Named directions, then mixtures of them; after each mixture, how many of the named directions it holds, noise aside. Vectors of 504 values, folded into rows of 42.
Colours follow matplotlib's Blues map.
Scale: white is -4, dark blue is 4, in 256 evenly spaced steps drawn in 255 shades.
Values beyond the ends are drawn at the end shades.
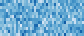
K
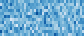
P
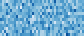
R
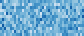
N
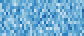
three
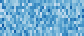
one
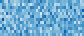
one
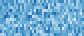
three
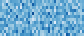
one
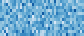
one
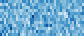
four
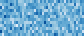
one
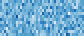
one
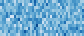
two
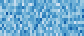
two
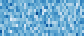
one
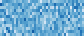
four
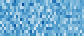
three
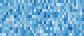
four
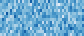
four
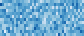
four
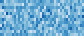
one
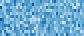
three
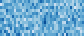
four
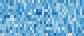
two
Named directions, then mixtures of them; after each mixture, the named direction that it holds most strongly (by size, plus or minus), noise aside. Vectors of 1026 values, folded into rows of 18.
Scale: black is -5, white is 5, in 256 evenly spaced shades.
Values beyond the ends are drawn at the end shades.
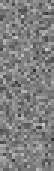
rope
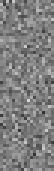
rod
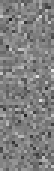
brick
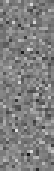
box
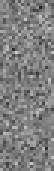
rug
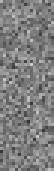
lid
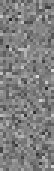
brick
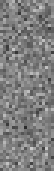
rug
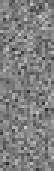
rug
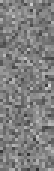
lid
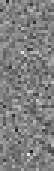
box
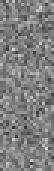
rug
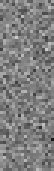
rope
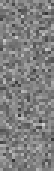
rope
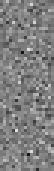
box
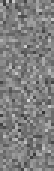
rod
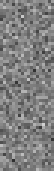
rope
